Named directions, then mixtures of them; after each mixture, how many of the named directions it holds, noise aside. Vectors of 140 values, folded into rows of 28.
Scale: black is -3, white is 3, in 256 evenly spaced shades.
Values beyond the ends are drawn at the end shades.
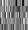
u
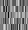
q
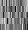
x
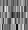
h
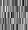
four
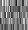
one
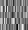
three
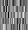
one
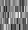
three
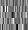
four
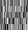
two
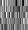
one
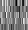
one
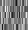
two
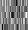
two
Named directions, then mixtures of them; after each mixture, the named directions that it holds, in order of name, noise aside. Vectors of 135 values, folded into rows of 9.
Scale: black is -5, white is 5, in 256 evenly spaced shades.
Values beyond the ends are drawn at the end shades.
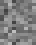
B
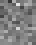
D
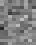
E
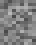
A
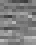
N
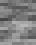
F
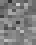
A, D, N.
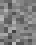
B.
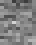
D, F, N.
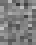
D, E.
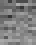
D, F, N.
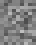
A.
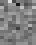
B, D, E.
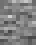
N.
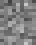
A, D, F.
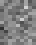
A, E.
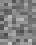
B, E.
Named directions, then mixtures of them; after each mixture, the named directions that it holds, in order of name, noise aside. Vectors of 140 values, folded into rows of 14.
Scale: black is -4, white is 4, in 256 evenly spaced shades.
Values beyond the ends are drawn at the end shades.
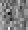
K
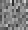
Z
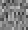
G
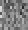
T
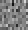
Z.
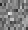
K, T.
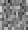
G, T, Z.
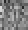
G, T.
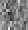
K.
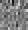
G, K, Z.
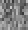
G, K, T.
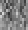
K, T.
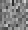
Z.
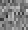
G.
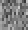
G, K, Z.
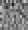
T, Z.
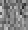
T.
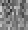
G, K, T.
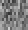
G, K.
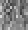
K, T.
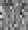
T.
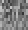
G, K, T.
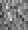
K, T, Z.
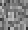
G, K, T.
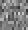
G.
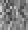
K, T.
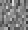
K, Z.
